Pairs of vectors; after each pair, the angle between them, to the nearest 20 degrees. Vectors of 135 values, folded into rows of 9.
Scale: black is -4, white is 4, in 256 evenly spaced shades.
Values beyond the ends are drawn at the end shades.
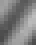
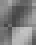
40 degrees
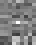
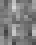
120 degrees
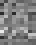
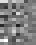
80 degrees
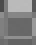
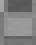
140 degrees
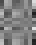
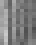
100 degrees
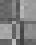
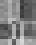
160 degrees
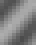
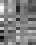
120 degrees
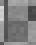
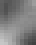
100 degrees
